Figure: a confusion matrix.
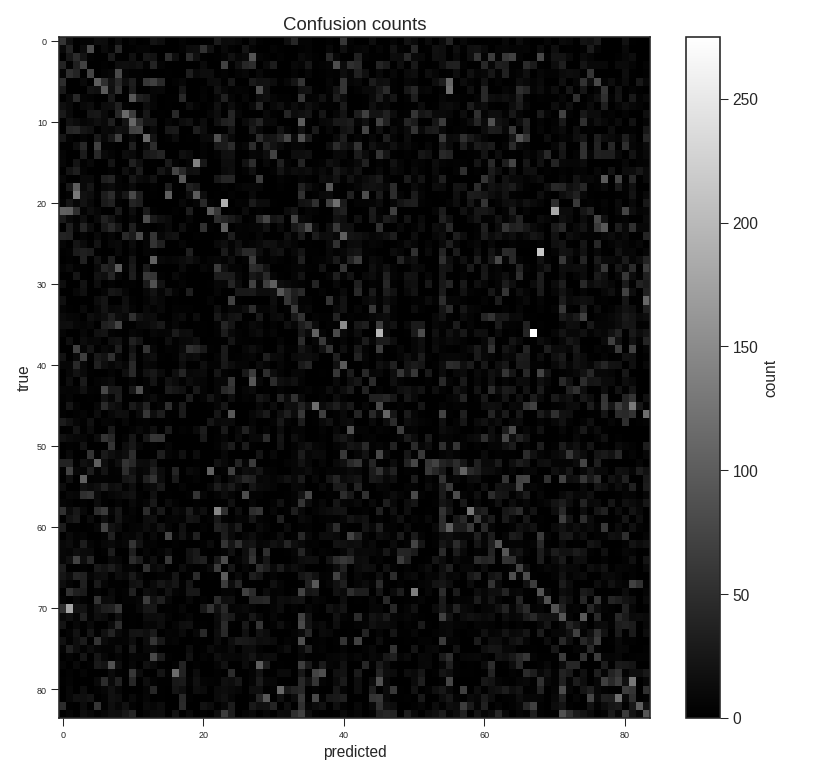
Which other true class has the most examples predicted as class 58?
60
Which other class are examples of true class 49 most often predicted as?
63
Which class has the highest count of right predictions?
58
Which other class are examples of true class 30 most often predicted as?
13
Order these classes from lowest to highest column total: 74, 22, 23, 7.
22, 7, 74, 23
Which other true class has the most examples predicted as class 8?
28
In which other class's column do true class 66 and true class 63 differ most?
23
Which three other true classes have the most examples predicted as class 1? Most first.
70, 21, 53
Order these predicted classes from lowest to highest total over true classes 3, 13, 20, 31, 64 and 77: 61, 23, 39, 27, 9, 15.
9, 15, 61, 27, 39, 23
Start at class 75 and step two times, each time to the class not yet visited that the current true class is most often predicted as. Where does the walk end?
80
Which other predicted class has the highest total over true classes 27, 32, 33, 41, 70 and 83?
71
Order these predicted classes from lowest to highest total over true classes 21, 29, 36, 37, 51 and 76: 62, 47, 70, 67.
62, 47, 70, 67
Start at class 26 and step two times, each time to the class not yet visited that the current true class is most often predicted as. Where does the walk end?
50
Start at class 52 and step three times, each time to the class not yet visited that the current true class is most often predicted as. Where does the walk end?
65
